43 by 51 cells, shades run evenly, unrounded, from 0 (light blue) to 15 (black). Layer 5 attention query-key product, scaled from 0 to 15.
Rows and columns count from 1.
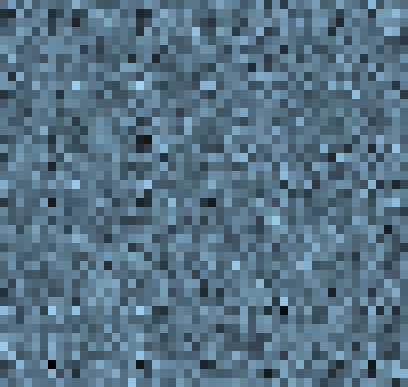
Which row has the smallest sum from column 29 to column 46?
34
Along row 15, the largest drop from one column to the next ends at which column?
24
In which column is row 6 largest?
36
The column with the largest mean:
26
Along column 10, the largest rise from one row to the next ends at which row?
2
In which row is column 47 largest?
41
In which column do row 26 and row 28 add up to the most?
49
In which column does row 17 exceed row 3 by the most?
44
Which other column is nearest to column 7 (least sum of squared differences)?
18
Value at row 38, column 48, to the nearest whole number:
9
